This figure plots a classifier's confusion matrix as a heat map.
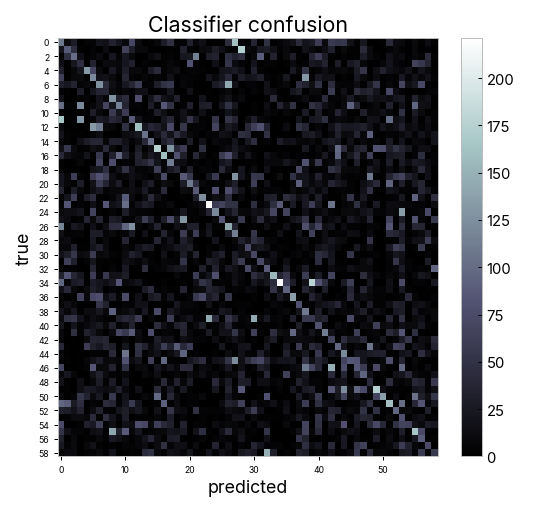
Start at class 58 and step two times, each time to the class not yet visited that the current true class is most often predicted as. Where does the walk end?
29
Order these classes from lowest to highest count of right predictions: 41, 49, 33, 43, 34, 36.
43, 41, 36, 33, 49, 34
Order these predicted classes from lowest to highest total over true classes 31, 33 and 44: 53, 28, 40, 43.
43, 53, 28, 40
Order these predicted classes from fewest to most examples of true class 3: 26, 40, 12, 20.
12, 40, 26, 20
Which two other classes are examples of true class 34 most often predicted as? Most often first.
39, 0
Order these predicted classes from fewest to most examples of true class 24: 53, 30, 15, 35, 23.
15, 30, 23, 35, 53
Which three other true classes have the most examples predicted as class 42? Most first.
46, 23, 49
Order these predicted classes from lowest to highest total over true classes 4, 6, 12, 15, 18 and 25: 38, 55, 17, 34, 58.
34, 58, 55, 38, 17
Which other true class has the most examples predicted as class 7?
23
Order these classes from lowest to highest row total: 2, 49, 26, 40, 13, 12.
40, 13, 2, 49, 26, 12
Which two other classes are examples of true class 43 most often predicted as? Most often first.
48, 18
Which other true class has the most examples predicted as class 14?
41
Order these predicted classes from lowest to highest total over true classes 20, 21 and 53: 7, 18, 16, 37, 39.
18, 39, 16, 7, 37
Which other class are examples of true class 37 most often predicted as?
6
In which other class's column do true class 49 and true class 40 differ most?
44
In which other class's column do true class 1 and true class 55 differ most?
28
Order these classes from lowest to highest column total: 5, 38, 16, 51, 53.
16, 51, 5, 38, 53
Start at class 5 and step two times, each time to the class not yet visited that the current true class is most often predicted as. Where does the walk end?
8
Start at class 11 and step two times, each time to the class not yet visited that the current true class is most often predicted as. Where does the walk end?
27
